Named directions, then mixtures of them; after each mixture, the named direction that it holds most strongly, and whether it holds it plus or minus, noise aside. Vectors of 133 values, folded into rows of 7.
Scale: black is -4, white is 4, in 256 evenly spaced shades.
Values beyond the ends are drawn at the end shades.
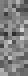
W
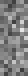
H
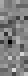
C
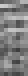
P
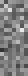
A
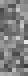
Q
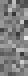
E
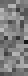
Q, minus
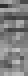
P, minus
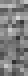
P, plus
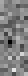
C, plus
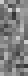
Q, plus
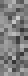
H, minus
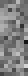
Q, minus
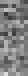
W, plus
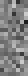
E, plus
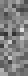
W, plus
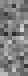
W, plus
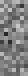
A, plus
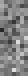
C, plus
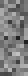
Q, minus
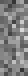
H, plus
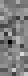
C, plus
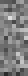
H, plus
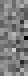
E, minus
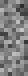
W, plus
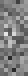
C, minus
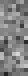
Q, minus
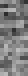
P, minus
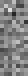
A, plus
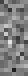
C, minus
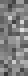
H, plus
